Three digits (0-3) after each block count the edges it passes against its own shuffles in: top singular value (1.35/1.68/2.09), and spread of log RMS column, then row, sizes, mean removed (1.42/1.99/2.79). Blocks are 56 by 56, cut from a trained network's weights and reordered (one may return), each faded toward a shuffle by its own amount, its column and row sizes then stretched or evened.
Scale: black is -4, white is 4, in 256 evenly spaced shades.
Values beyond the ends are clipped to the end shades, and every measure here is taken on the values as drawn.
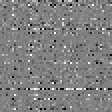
2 1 3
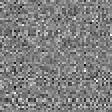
3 1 2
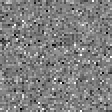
0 0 1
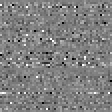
0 0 3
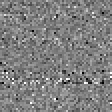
0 0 2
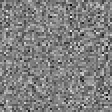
2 1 0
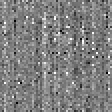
2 1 1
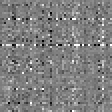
2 2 2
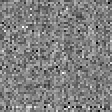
1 0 1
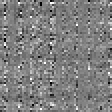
2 3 0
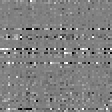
2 1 3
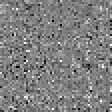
1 2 1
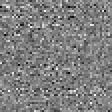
2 1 2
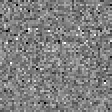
0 0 1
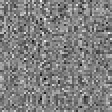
2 1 0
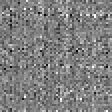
1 1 2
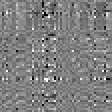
3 2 2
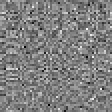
3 0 1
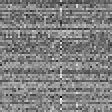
3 1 0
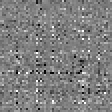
1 2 2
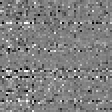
3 2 2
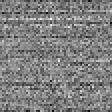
2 1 2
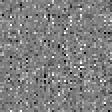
1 2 1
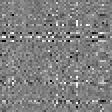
3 1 2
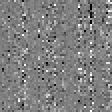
1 3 0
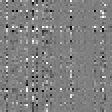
2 3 2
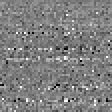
1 0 2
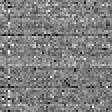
2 1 1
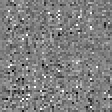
0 2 1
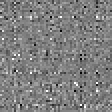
1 2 2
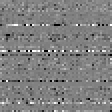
2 1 3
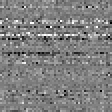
2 0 3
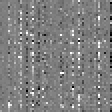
2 3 1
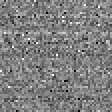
0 0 2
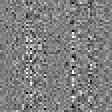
3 3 0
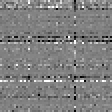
3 1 3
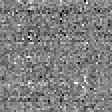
1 1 1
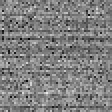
2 1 0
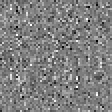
2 2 0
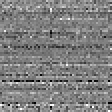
3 0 3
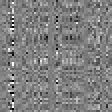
3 3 0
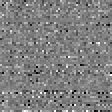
0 0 3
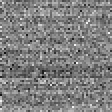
2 0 0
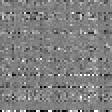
2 1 3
